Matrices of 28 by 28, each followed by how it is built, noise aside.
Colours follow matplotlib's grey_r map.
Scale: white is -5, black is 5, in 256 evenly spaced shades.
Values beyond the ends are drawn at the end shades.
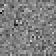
block diagonal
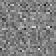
low rank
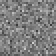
noise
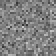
noise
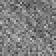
Toeplitz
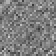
Hankel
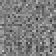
low rank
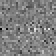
uneven rows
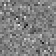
block diagonal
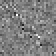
banded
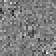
block diagonal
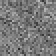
Toeplitz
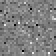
sparse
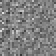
low rank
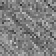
Toeplitz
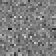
uneven rows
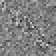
banded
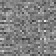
low rank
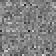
uneven rows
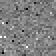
sparse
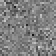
block diagonal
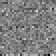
uneven rows
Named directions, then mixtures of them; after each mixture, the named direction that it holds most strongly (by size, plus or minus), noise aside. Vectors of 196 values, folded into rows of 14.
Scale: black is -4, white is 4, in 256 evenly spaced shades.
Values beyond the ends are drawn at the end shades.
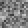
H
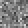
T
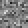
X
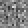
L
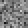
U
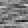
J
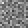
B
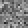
U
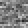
J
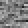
J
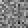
B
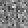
L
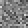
T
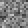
H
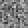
L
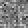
T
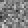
H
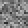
U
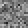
U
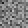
B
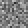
B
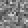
X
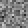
H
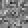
X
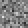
U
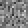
L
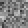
H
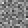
B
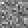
B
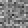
B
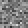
U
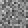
B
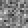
X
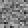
U
